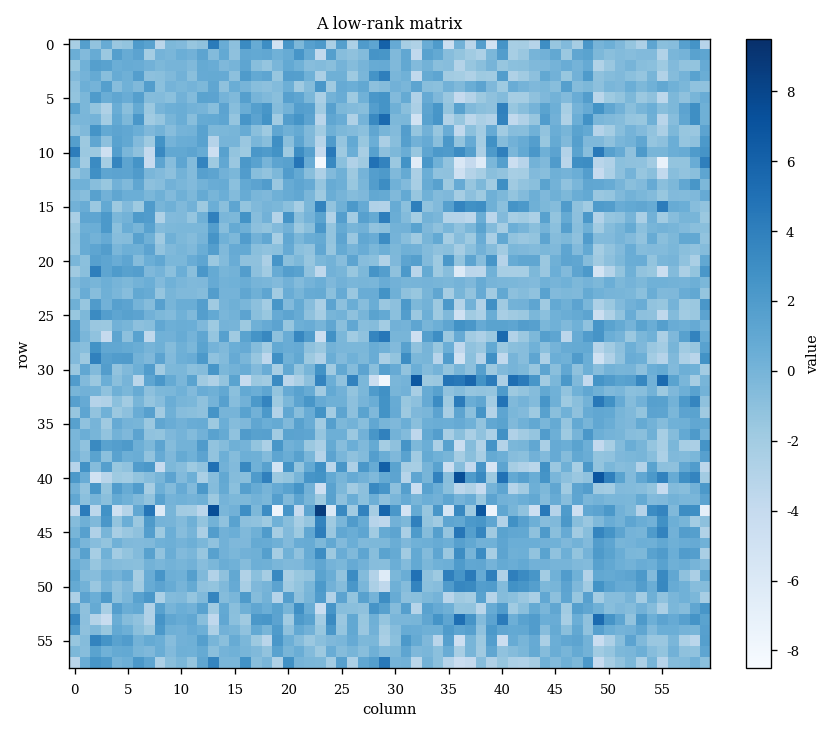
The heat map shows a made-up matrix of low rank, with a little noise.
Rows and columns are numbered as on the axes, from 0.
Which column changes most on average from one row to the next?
29
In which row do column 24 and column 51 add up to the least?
43
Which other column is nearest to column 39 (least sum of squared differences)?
19
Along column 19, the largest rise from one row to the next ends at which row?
44
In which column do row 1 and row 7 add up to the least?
32
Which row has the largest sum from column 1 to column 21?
11
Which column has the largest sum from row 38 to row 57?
36
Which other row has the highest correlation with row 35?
10
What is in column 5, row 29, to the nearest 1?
2
